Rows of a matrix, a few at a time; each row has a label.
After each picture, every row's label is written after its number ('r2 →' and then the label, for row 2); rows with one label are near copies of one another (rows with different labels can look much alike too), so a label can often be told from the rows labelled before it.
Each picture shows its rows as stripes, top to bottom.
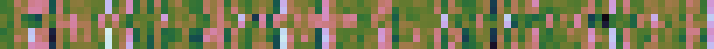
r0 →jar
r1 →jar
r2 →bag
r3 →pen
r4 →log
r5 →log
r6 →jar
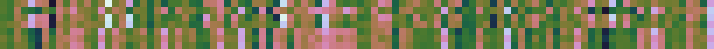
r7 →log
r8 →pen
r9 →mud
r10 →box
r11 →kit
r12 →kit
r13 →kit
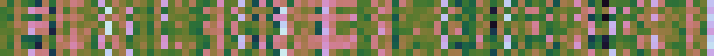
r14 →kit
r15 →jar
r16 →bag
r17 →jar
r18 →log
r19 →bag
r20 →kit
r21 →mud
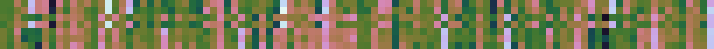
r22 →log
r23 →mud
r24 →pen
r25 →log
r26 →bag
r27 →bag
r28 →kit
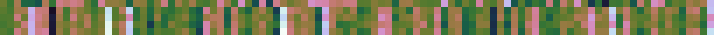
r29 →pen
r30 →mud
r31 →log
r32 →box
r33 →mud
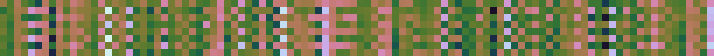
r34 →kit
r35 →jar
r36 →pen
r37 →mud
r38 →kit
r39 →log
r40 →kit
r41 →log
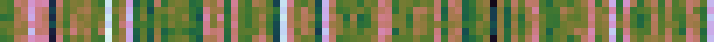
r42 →jar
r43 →box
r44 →mud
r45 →mud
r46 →log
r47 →jar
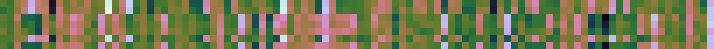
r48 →box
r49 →box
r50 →bag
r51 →bag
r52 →kit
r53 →mud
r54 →bag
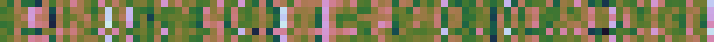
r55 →kit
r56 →mud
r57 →box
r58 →log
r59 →bag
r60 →jar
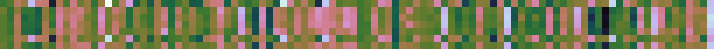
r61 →log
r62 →pen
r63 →pen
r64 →pen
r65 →bag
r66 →log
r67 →pen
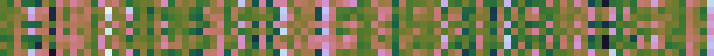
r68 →bag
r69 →box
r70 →log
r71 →bag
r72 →log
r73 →pen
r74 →kit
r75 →log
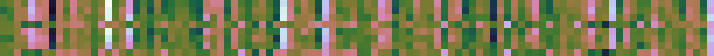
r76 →log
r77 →log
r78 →mud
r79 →pen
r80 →box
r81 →jar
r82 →mud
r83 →bag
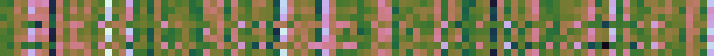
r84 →jar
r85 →log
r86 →jar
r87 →kit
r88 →mud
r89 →log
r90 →pen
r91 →box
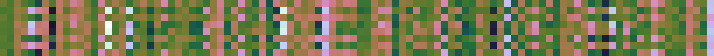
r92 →kit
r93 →mud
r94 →kit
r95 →log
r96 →box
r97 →pen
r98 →box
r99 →kit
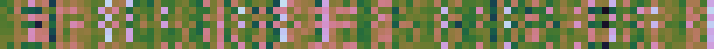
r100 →mud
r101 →bag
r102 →jar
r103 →kit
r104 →mud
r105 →mud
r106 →pen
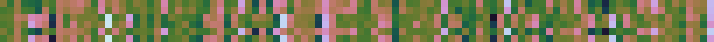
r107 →bag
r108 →kit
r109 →jar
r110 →log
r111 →bag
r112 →log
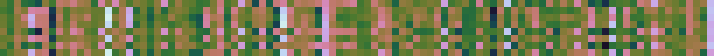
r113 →bag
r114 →jar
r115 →box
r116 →mud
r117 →kit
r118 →mud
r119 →pen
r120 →log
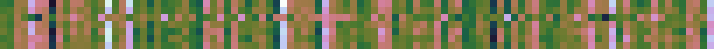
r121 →mud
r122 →mud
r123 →kit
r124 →box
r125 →log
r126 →jar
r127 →mud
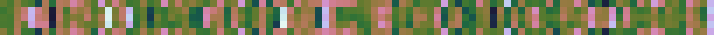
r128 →kit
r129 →box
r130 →box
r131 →mud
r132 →kit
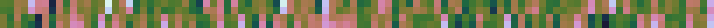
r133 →mud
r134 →log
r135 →kit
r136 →kit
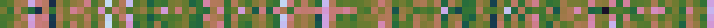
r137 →box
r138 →kit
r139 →box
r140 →log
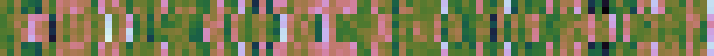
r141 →bag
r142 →pen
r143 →jar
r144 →log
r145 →box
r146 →box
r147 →bag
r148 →bag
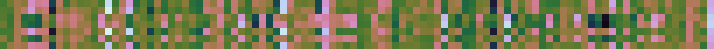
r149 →jar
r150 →box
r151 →pen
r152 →bag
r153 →box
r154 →kit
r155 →jar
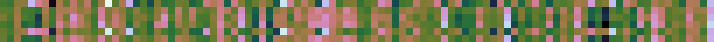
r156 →log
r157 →pen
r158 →kit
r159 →pen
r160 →mud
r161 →pen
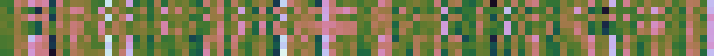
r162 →jar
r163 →kit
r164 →box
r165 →kit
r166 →kit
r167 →log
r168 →mud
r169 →mud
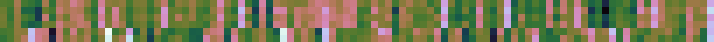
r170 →pen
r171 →bag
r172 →kit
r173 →bag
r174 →log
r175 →box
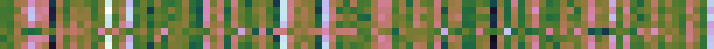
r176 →mud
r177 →box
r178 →mud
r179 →box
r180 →bag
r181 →jar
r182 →box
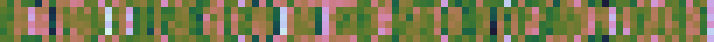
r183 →kit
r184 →log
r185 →mud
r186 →jar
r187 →jar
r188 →bag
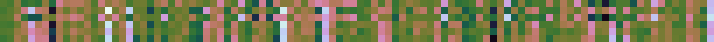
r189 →pen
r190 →box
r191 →bag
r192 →box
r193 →mud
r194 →jar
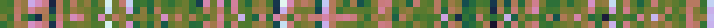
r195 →mud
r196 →jar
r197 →kit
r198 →jar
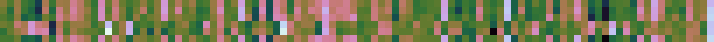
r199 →kit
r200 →kit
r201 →bag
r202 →mud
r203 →jar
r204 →pen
